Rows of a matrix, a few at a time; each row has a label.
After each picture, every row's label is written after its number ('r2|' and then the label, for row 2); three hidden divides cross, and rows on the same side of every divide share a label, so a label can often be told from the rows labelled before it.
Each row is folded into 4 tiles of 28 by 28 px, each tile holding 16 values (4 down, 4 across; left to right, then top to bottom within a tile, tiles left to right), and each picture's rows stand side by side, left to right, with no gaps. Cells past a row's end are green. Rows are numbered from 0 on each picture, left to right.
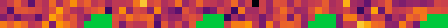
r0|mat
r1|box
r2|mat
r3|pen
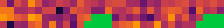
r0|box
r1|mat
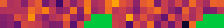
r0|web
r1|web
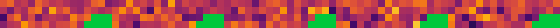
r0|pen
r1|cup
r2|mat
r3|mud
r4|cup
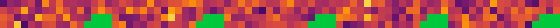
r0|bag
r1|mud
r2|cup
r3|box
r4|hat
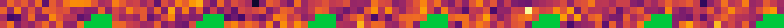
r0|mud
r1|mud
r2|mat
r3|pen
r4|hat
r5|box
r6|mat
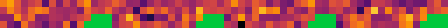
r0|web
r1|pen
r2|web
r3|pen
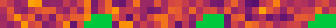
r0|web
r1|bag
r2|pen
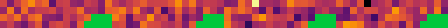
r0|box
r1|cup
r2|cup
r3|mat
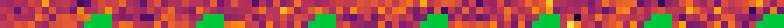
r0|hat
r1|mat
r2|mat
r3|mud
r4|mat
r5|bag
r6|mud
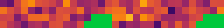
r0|cup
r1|box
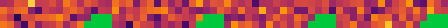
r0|cup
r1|web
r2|mat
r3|bag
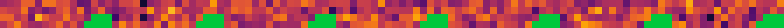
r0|bag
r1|mat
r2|mud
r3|hat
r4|cup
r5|pen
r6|mud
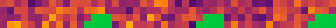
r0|mat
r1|hat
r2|mat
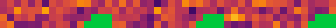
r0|mud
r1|mud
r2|box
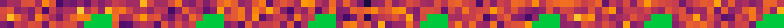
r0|hat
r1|box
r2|web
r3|mat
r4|mud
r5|web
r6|hat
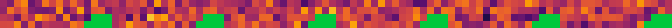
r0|bag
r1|bag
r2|hat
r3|hat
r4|mud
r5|cup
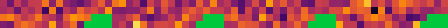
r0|hat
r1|pen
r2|hat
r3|cup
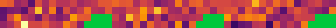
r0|pen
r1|web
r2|box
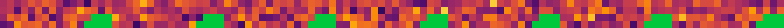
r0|hat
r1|cup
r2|web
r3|hat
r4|bag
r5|web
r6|hat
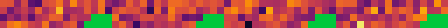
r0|mat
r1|cup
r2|cup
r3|pen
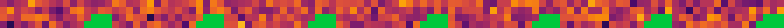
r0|box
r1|web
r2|bag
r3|mud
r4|mud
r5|box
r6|hat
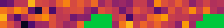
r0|cup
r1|bag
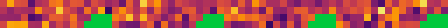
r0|mat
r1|box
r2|box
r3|mud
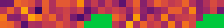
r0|cup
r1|bag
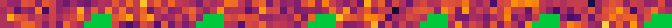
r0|hat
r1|box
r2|web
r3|box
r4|mud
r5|mat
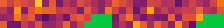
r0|web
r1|pen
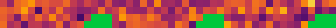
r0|cup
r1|hat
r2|mud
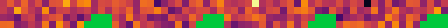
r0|mud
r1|web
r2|box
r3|mat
